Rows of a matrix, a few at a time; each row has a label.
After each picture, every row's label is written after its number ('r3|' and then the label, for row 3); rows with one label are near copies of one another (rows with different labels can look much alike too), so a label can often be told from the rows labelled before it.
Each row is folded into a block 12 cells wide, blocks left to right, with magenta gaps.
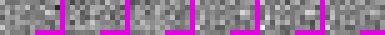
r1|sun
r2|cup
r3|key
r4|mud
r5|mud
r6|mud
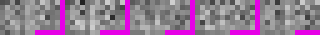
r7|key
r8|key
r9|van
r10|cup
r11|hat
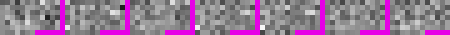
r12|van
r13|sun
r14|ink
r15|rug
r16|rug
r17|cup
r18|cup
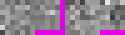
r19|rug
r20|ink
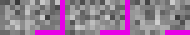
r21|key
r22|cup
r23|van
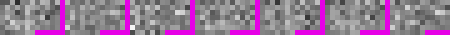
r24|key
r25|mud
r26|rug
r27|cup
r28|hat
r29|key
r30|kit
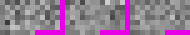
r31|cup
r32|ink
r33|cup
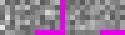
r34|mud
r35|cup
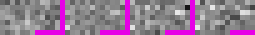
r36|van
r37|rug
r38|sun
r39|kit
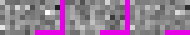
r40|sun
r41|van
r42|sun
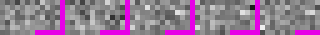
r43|cup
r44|van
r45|kit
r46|sun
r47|rug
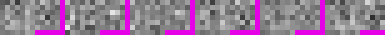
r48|key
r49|mud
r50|mud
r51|hat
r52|cup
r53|van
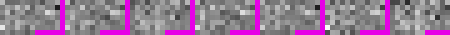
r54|sun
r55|kit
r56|key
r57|kit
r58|sun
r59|rug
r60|key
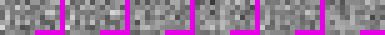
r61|mud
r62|mud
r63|cup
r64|key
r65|mud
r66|van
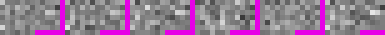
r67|sun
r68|mud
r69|kit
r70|van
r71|cup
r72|kit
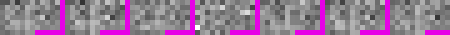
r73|key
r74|key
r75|cup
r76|rug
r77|van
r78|key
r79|key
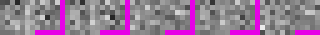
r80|key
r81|hat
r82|kit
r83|hat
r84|rug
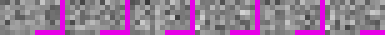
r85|ink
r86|cup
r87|key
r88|mud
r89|hat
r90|mud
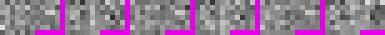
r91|rug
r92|hat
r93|sun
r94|key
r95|kit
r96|ink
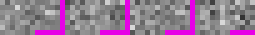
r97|kit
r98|ink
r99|rug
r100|hat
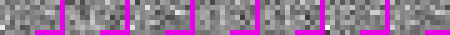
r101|mud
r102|van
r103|kit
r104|hat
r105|hat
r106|rug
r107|kit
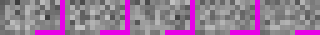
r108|key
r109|cup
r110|van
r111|cup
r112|cup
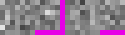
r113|mud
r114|hat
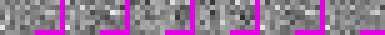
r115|mud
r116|kit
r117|ink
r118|hat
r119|kit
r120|rug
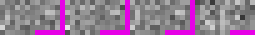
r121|mud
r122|rug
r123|mud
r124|key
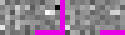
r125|sun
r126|rug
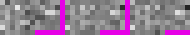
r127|kit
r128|sun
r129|sun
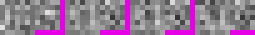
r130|mud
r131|hat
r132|hat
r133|van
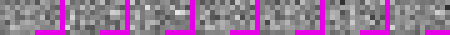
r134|cup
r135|mud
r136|kit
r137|cup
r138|cup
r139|hat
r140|sun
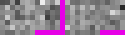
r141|ink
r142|sun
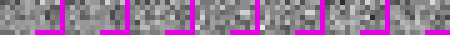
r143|ink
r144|ink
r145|cup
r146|mud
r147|mud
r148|key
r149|van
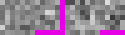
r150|mud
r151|van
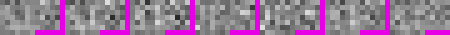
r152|van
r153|van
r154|hat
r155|sun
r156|mud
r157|hat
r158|cup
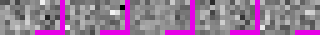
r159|van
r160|sun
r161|ink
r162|hat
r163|mud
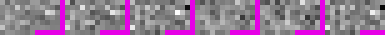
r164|kit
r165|kit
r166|sun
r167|van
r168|van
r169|sun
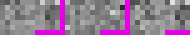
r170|ink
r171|sun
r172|ink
